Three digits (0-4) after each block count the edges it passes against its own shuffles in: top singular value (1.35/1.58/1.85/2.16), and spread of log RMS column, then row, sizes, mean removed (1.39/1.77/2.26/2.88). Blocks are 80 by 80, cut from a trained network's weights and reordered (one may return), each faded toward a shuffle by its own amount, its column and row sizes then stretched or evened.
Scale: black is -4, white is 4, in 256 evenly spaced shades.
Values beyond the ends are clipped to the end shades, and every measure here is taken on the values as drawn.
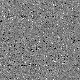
1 1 1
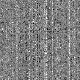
4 3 1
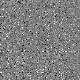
1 2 0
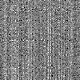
4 2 2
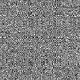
3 1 1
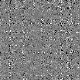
0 3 3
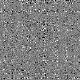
0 3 3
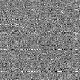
3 0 3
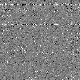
3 1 2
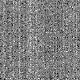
3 1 2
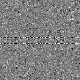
4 0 2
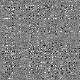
1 3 4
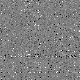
0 2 2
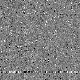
2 1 1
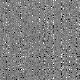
3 4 0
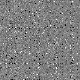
1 3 1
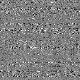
1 0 4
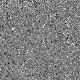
0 0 0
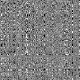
3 4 3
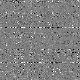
3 2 3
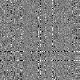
4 4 1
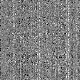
3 3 1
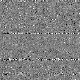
3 0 3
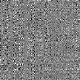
3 4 2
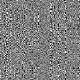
3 4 0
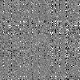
2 4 3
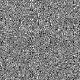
2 2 0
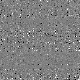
0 2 3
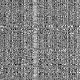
4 1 3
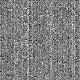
3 1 1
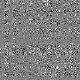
0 4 4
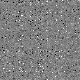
0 2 1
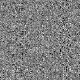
2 3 0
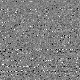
1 0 3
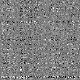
1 3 4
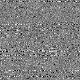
0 1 4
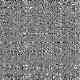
2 0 4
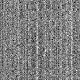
4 2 0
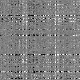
4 2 4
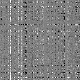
4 4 3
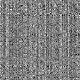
4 0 3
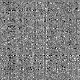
2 1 3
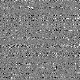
0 2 4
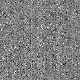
0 0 1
